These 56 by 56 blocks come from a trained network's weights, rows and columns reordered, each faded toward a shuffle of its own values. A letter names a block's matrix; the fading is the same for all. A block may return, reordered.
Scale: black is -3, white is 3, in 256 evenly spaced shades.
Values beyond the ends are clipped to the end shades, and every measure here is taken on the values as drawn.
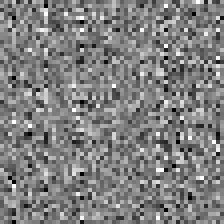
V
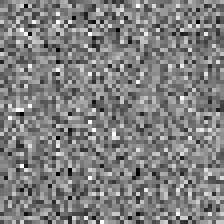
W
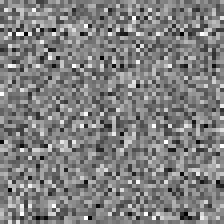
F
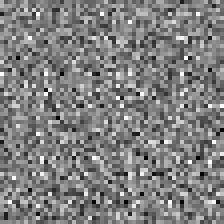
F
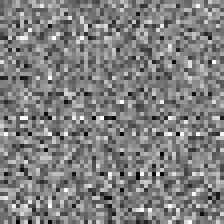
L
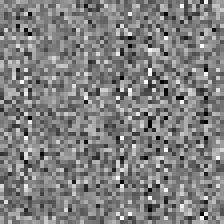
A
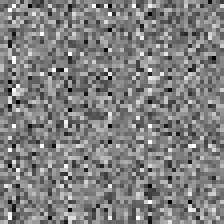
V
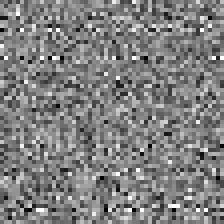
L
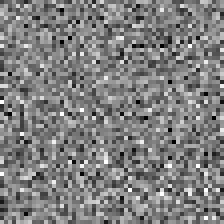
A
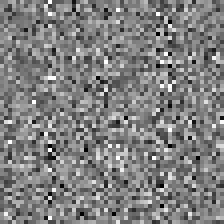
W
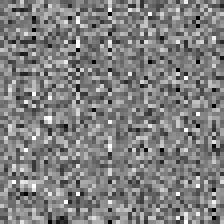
V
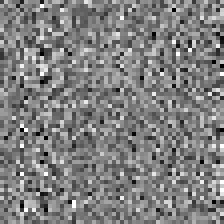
W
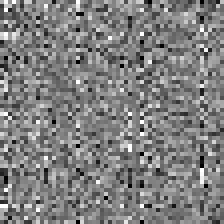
V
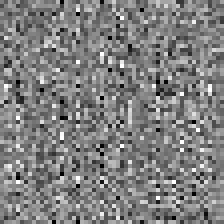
V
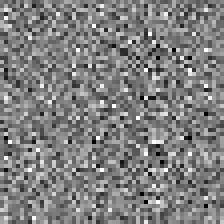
W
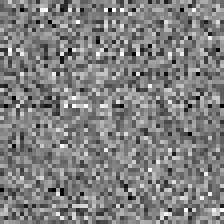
L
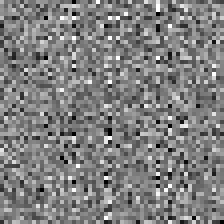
V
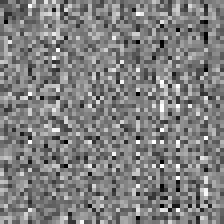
V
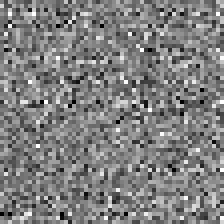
F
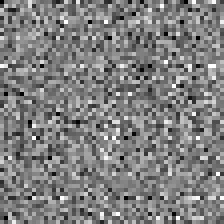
F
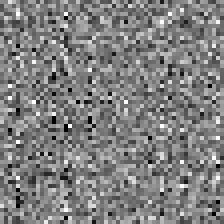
A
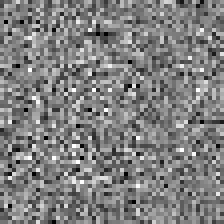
A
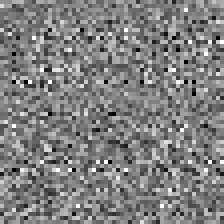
L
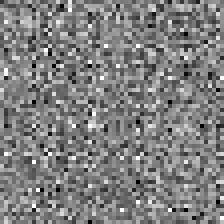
W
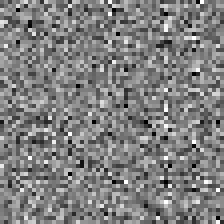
A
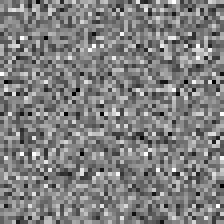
F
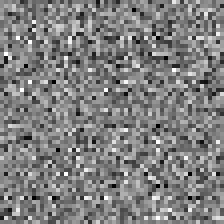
F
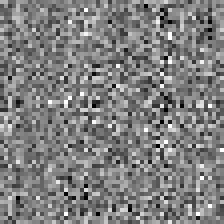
W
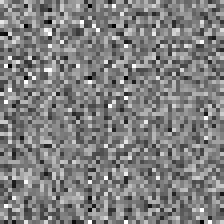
W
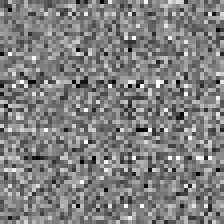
F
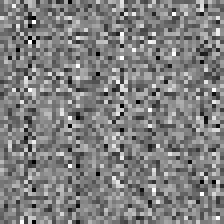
V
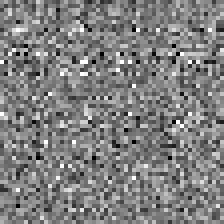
L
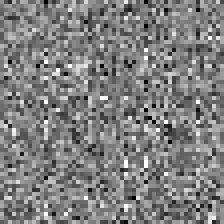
W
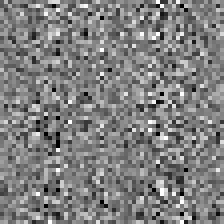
V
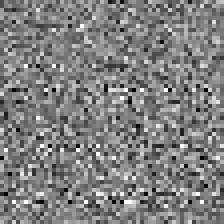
L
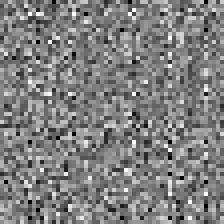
W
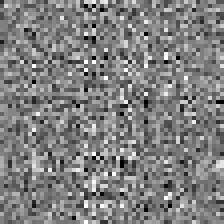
V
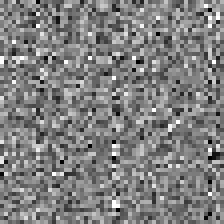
W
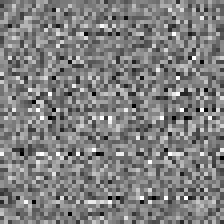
L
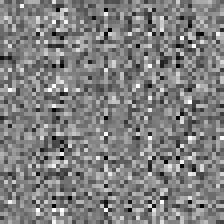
V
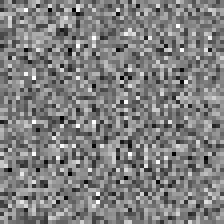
A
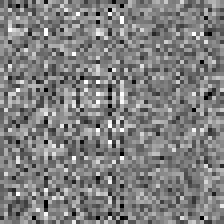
V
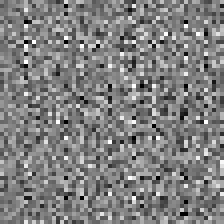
V
